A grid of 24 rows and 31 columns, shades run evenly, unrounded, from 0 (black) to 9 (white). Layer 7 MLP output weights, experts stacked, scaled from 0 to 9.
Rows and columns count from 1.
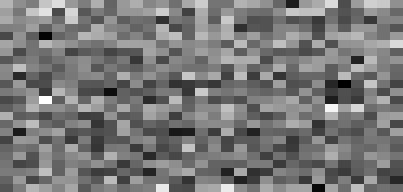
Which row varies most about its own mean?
13
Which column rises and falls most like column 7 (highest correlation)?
27
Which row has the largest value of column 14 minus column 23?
1
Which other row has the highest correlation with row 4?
24
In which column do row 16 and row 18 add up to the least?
8
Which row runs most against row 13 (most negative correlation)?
15
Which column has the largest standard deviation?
4
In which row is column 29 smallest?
3
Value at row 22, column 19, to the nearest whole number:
6
